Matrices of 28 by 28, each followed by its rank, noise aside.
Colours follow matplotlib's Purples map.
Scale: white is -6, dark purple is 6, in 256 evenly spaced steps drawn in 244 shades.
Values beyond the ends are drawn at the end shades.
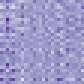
three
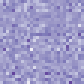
six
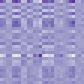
one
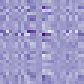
two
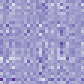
three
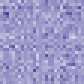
six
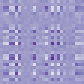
one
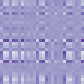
one
